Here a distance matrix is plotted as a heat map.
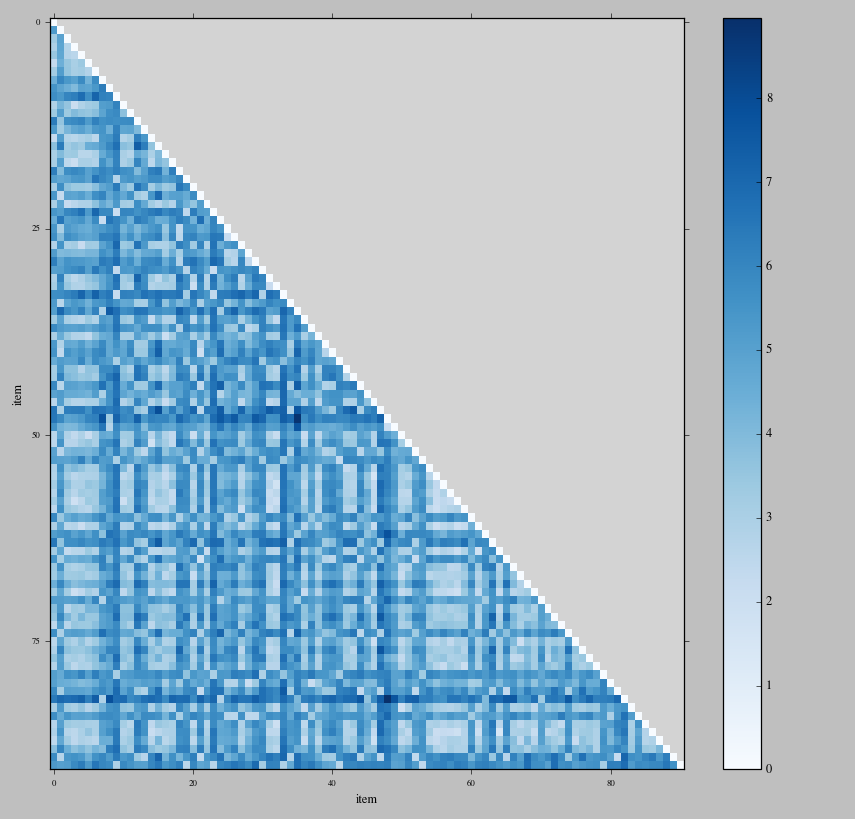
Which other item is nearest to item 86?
64
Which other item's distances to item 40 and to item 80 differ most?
37
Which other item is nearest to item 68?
32
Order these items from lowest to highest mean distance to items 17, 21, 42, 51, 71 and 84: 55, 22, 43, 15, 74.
55, 22, 43, 15, 74
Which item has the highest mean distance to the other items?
82
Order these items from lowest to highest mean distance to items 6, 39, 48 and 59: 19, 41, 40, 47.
40, 41, 19, 47
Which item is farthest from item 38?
33
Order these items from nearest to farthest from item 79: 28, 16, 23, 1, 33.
23, 33, 1, 16, 28
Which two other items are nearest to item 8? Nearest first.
49, 48
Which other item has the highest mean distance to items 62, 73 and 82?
48
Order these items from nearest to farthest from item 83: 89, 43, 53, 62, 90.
43, 62, 53, 90, 89
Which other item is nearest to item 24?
7
